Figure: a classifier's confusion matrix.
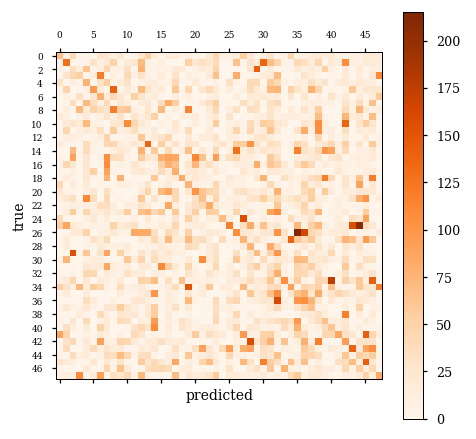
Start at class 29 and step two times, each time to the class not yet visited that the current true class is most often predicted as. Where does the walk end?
12
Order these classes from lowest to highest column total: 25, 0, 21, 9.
0, 25, 21, 9
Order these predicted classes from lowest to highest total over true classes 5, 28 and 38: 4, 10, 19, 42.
4, 10, 19, 42
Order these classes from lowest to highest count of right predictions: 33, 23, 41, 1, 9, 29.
9, 23, 29, 41, 33, 1
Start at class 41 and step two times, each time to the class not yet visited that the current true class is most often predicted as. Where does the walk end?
30
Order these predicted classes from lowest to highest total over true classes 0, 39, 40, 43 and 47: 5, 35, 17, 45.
5, 17, 45, 35
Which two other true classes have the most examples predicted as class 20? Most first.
15, 16
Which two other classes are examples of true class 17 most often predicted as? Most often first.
7, 5
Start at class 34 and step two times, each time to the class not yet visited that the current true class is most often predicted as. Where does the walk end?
44
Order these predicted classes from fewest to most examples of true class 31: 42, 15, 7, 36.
36, 42, 7, 15
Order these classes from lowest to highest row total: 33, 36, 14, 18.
36, 18, 14, 33
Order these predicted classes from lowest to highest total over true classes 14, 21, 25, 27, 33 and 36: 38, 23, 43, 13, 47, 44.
47, 13, 23, 38, 43, 44
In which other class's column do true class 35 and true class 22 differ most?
14
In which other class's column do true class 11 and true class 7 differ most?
38
